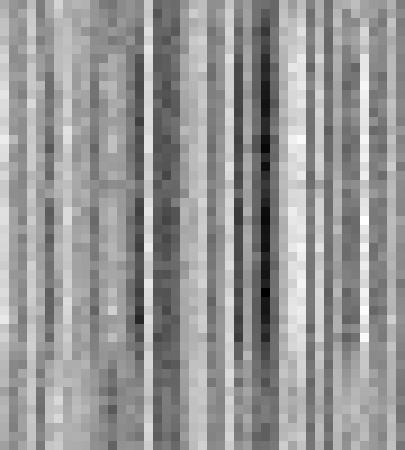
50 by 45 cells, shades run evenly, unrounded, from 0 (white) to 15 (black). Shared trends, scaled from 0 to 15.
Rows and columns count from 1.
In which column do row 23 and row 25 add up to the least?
41
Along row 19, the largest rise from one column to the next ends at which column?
27
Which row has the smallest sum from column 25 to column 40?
47
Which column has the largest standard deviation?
30
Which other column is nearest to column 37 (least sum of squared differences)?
31
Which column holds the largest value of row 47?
18
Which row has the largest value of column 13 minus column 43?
46
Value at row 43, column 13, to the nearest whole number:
8
